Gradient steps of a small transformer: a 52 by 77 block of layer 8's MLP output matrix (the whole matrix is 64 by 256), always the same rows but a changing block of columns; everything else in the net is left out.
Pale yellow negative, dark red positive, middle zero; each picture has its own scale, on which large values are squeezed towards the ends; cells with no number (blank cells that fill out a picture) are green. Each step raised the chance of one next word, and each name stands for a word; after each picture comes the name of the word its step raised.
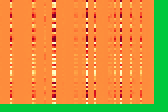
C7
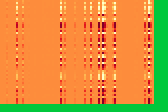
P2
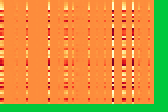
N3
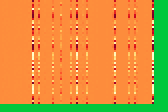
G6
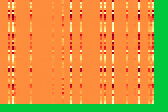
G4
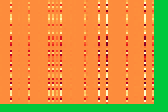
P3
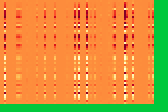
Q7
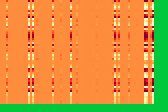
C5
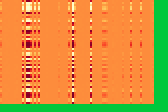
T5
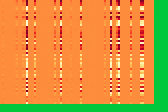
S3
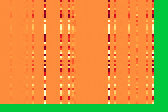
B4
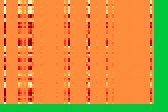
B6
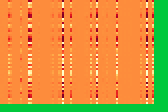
C7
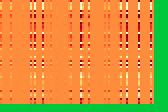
P2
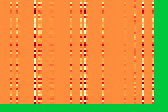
P3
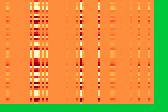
N3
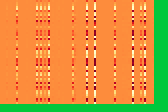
N3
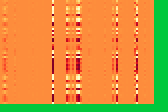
B4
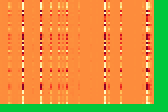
G4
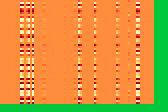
P3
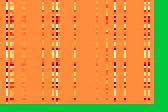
N3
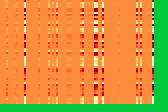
G4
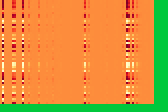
G6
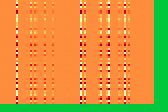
P3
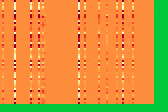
P2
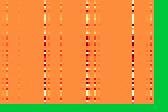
P3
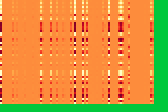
C7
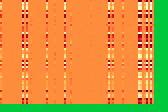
P2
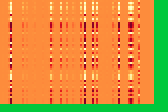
P2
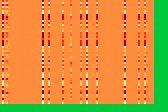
B6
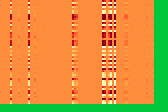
B6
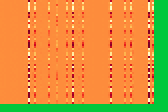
T5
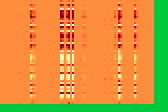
Q7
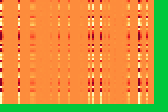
C5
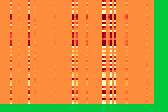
B6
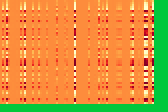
N3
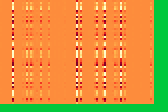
N3
